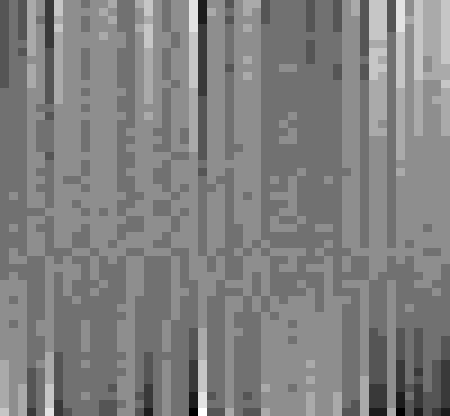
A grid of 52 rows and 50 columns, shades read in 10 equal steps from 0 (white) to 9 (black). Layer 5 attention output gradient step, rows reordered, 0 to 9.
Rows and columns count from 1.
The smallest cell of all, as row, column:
52, 23
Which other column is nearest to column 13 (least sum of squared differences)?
46
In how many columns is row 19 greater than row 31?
5
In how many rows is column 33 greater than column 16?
23
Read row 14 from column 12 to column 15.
4 4 5 5
